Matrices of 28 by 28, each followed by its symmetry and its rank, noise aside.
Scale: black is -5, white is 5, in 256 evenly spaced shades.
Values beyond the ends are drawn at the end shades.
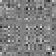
no symmetry, rank three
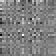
no symmetry, rank three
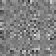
no symmetry, rank four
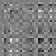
symmetric, rank two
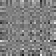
antisymmetric, rank two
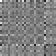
symmetric, rank two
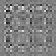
antisymmetric, rank two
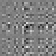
symmetric, rank two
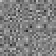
symmetric, rank four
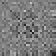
symmetric, rank four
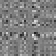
antisymmetric, rank two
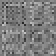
symmetric, rank three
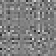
antisymmetric, rank four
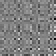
no symmetry, rank two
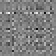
no symmetry, rank three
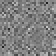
symmetric, rank four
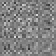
symmetric, rank four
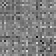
symmetric, rank four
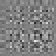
antisymmetric, rank two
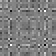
symmetric, rank two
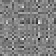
no symmetry, rank three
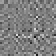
no symmetry, rank four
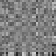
no symmetry, rank two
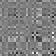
symmetric, rank two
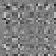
no symmetry, rank three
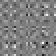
symmetric, rank two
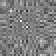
symmetric, rank four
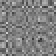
symmetric, rank three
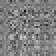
no symmetry, rank four
